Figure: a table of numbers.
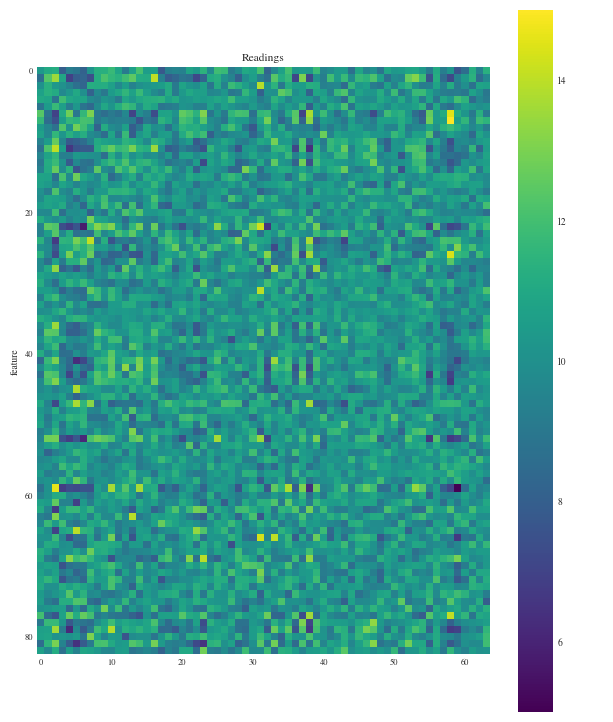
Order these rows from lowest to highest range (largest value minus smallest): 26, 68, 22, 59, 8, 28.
68, 8, 28, 26, 22, 59
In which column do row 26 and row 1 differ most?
58
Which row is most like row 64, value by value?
18
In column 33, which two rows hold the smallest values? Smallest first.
25, 45
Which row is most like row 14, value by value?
23
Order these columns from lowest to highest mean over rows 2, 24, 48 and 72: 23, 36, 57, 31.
57, 23, 36, 31
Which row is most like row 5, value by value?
60
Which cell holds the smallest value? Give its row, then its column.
59, 59
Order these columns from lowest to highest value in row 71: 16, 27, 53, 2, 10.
53, 16, 2, 10, 27
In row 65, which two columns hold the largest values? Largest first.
5, 22
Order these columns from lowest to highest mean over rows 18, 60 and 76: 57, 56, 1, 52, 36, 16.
36, 57, 1, 56, 52, 16
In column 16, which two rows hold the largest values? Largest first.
1, 11
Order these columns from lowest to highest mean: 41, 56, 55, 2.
55, 41, 56, 2
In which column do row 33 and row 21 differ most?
7
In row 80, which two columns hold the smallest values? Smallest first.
12, 34
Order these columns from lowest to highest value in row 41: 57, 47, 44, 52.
57, 47, 44, 52
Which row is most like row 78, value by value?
13
